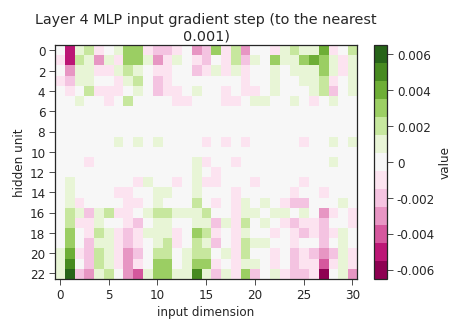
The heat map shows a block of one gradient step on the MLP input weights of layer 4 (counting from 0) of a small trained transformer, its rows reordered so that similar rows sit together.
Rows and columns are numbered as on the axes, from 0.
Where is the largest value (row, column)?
22, 1
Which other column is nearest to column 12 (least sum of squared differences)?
13
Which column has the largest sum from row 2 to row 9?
27
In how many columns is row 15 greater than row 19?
6
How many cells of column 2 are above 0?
6
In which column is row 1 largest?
26
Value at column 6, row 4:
-0.001
